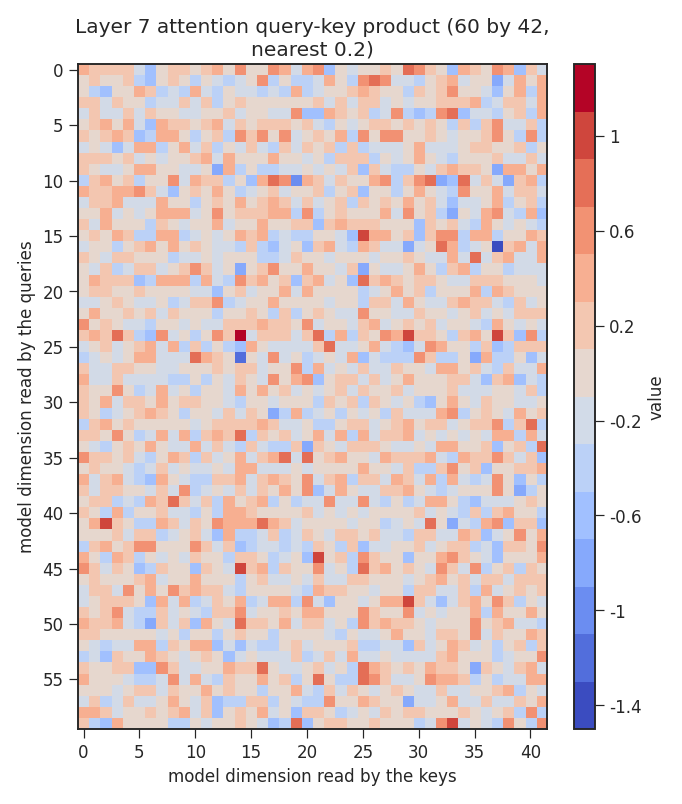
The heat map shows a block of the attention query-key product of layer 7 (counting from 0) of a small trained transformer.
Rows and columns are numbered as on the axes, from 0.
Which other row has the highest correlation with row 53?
34
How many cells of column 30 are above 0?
20
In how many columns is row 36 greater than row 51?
14
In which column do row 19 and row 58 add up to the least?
19
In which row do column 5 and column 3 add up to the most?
11
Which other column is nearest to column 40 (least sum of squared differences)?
1
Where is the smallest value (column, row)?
37, 16
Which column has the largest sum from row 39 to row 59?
25
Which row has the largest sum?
24
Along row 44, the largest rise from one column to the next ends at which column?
21
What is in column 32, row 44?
0.4
